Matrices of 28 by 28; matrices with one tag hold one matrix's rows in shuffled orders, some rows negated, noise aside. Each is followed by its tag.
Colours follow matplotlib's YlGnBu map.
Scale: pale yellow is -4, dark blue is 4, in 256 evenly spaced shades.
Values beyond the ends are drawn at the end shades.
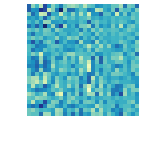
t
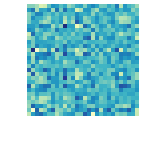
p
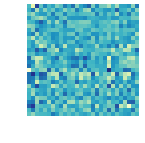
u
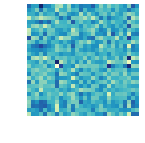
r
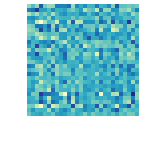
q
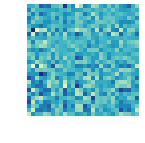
p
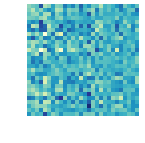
t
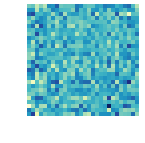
u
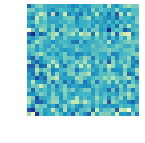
u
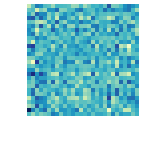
u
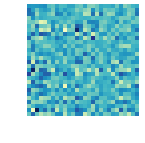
p
